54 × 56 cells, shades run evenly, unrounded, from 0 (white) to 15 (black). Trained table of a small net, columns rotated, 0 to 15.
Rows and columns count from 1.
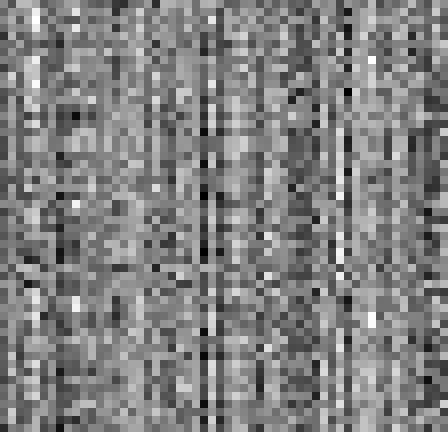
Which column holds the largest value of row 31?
26
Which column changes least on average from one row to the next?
13
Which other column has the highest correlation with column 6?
12
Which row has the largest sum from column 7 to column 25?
15
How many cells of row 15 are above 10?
10
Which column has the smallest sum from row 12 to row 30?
43
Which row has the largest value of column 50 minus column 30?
31
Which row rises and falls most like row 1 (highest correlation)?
34
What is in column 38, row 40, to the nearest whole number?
8
